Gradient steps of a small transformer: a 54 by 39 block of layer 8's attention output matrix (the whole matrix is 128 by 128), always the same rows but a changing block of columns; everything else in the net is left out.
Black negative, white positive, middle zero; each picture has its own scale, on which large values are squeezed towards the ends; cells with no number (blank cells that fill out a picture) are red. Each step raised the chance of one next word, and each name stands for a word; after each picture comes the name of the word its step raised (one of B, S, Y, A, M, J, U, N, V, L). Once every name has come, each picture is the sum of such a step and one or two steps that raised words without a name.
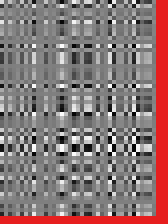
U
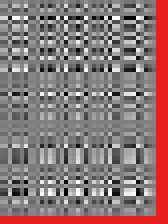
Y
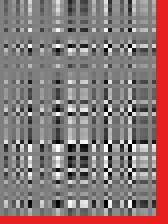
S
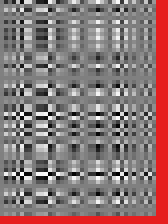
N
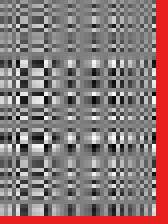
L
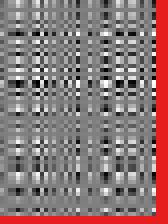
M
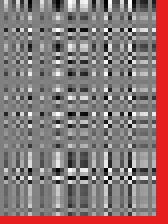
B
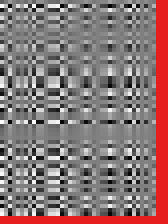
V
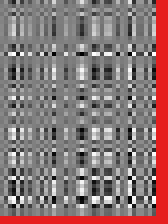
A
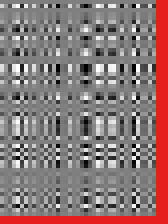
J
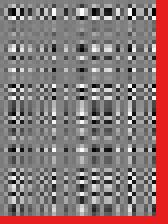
Y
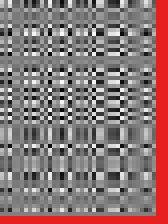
M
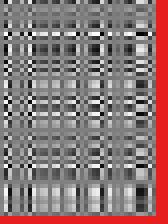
M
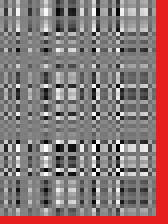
S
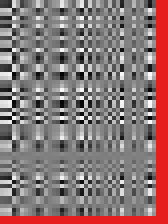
Y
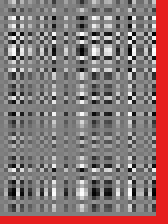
Y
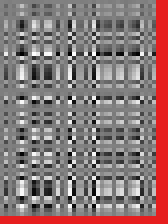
A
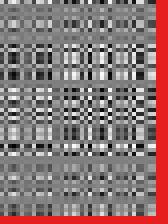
U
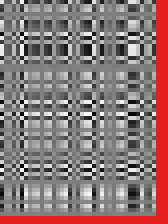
N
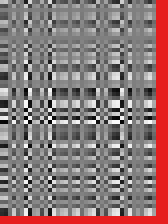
V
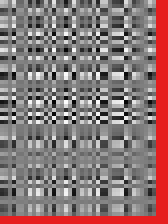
Y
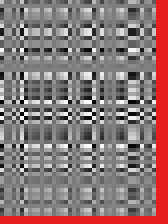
S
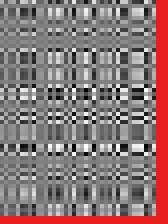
U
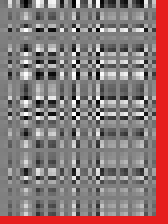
B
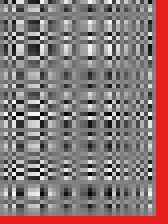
N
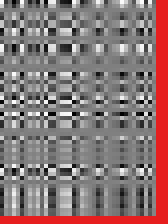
B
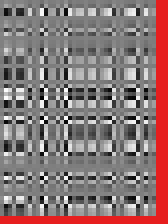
A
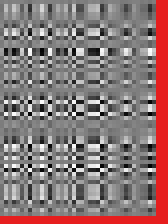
S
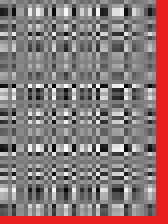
U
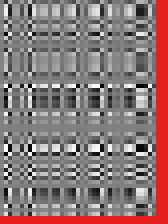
U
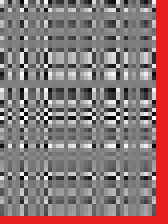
N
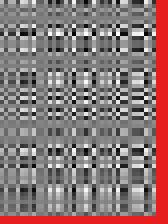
M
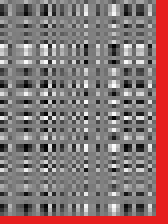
L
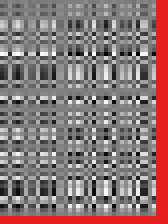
A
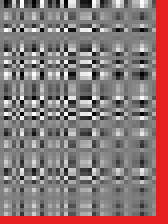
B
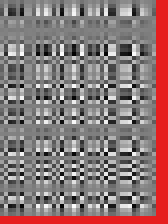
A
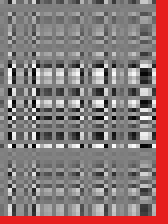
L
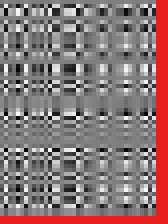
J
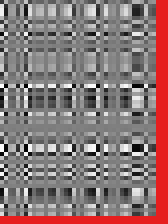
U
